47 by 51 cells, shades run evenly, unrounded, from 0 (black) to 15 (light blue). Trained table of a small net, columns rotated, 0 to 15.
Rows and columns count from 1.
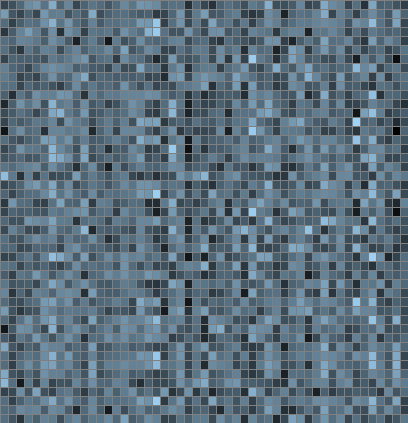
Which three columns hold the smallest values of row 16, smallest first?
24, 21, 49
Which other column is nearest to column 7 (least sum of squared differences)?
34
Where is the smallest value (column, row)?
50, 15
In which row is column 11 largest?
26
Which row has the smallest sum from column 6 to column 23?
20
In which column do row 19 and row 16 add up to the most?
47
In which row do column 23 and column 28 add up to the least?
44
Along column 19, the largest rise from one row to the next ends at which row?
14
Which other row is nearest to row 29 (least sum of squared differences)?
13
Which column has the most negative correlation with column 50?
32
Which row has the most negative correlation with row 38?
9
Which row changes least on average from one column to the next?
18
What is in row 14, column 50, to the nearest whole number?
3
